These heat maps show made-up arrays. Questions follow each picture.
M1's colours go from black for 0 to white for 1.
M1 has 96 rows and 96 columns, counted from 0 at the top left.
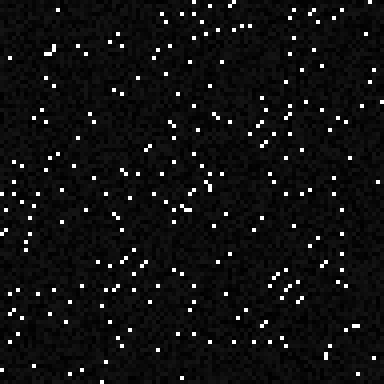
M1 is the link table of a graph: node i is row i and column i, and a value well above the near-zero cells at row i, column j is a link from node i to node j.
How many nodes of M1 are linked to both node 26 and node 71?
2
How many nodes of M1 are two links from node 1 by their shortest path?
7
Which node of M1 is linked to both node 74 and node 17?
node 75
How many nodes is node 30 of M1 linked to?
6
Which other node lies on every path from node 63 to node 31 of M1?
node 43
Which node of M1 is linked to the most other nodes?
node 48
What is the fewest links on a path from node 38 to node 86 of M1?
3
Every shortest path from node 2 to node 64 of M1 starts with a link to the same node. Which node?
node 85
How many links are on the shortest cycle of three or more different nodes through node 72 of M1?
4
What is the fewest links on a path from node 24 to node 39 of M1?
5
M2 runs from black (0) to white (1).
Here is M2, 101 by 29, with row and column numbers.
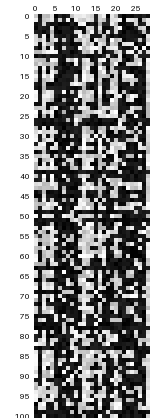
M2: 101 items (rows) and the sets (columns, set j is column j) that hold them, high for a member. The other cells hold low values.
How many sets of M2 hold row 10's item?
3
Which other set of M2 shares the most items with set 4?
13
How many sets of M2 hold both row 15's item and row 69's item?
2
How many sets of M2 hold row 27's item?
3
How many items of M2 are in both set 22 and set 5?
5
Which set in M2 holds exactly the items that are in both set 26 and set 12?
1
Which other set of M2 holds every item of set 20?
16
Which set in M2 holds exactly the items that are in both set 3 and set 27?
6
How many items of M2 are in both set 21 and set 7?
5
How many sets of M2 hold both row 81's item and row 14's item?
9
